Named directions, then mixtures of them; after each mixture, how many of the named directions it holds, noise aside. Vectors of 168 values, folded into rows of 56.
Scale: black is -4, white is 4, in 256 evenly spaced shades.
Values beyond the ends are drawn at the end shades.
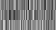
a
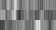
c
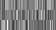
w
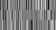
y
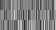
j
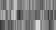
one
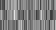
four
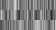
four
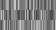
four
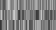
three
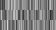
four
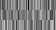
four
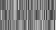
four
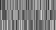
three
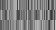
four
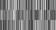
two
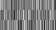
one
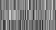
one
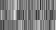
three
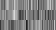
four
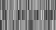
four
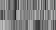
three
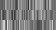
four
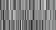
two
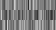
four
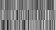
two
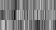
three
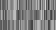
two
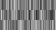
four
